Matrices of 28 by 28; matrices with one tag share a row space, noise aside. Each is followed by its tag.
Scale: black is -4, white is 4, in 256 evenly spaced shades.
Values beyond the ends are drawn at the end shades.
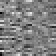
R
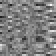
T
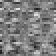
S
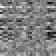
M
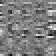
T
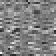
S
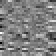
T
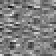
S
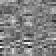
R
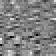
S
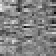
R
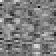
S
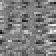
T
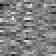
R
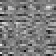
M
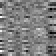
T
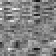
S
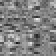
S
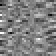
T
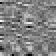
R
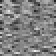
S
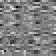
S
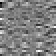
T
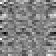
M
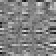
T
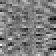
T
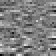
R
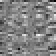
T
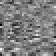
S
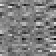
T
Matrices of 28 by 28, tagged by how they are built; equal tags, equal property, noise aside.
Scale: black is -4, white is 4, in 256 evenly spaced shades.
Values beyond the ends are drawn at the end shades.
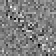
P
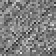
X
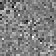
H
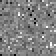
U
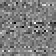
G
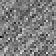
X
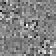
H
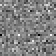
G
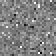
U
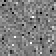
U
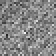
X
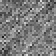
X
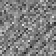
X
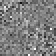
H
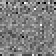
G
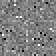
U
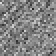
X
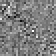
H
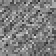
X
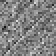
X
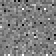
U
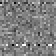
G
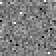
U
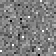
U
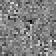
H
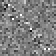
P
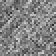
X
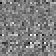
G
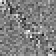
P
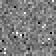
U
